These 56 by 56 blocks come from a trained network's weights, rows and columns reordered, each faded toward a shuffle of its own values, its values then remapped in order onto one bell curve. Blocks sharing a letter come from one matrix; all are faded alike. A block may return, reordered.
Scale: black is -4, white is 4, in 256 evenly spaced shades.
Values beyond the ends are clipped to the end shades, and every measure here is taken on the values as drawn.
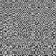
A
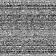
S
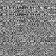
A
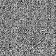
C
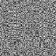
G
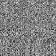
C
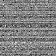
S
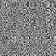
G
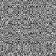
A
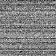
S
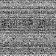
S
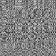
A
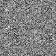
C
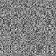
G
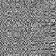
A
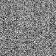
C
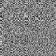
G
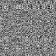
G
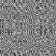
A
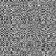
A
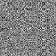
G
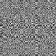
A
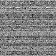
S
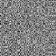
G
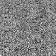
C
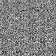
C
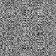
G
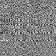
A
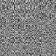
G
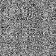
C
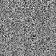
C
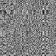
G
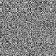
G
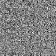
C
